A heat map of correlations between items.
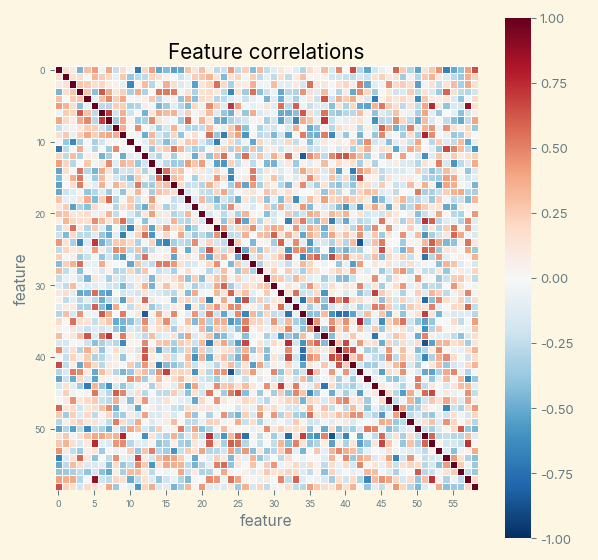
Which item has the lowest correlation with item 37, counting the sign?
44
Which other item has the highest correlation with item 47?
0
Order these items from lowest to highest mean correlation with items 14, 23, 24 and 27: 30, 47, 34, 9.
9, 47, 34, 30
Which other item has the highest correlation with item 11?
54
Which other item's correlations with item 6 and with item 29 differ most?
7
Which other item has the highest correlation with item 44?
31
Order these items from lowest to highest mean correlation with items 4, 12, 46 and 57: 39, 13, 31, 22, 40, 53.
13, 31, 53, 22, 40, 39
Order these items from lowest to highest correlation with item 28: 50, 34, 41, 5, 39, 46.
34, 46, 5, 50, 39, 41
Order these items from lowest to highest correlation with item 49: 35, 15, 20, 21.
35, 20, 15, 21
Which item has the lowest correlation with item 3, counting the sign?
24
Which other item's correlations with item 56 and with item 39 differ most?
50
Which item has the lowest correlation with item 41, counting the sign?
14
